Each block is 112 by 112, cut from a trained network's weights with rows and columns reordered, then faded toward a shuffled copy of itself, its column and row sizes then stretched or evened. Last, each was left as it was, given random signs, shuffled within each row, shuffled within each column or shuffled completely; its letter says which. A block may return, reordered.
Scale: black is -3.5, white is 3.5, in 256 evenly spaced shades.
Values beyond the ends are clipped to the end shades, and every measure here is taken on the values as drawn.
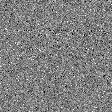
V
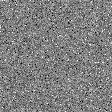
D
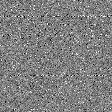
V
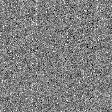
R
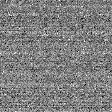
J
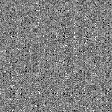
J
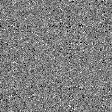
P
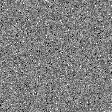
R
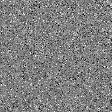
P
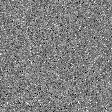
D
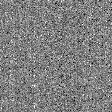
R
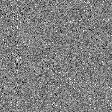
P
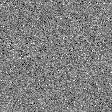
V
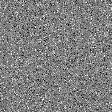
R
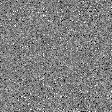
P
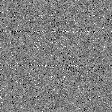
P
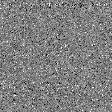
P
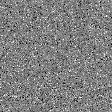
V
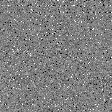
V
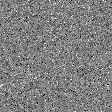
D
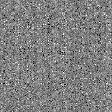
J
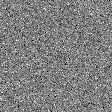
D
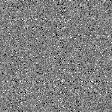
P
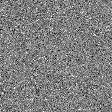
V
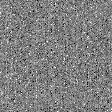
R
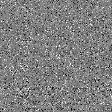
J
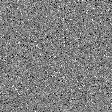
V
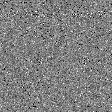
V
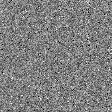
R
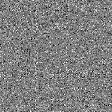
J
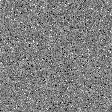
D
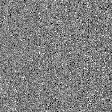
R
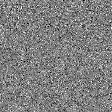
V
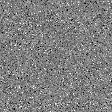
V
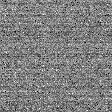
J
